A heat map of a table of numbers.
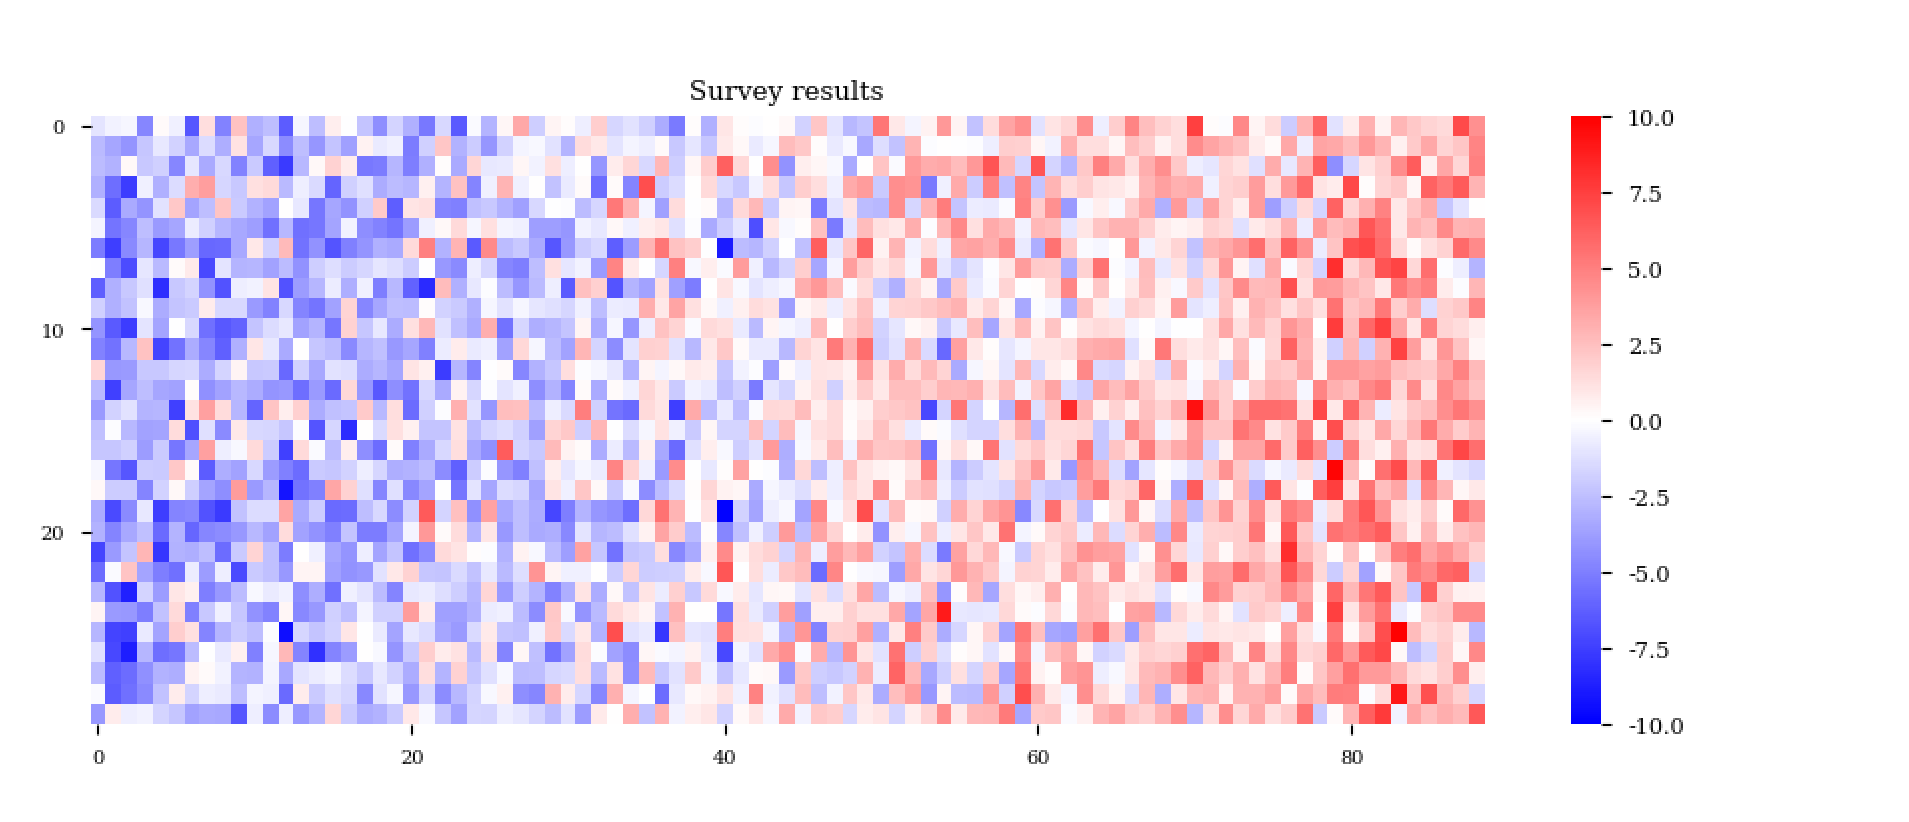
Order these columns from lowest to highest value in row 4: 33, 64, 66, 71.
64, 66, 71, 33
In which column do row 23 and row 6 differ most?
40
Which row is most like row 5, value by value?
13
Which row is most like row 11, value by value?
21
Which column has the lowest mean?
1
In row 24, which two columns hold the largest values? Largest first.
54, 79
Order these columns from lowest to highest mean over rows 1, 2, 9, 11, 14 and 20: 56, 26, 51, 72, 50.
26, 50, 51, 56, 72
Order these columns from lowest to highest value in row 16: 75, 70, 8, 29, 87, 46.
8, 46, 29, 70, 75, 87
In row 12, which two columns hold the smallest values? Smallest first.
22, 12
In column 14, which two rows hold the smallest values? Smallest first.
26, 15
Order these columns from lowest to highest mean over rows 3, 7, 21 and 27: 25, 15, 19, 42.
15, 19, 25, 42
